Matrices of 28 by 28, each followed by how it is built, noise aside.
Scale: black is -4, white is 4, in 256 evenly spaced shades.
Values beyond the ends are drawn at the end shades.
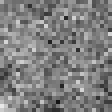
smooth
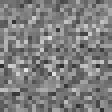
repeating columns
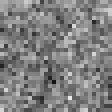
smooth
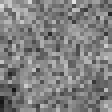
smooth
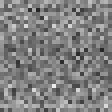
repeating columns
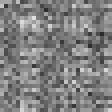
blocks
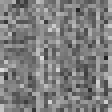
blocks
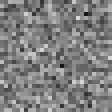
noise
